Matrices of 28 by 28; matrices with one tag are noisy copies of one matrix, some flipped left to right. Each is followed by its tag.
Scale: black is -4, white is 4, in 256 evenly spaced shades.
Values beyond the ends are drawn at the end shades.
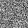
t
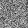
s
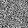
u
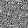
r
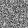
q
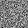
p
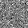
t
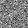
q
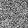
s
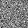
u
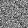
u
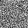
r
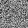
r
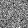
u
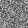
q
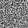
t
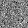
p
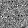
p
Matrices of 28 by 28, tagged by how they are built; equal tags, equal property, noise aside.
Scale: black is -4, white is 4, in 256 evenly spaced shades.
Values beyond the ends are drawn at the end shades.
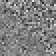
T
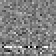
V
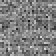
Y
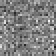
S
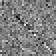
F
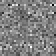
V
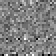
V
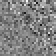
T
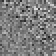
T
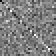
F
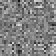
S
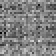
Y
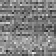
Y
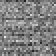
Y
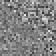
T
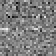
V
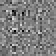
S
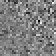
T
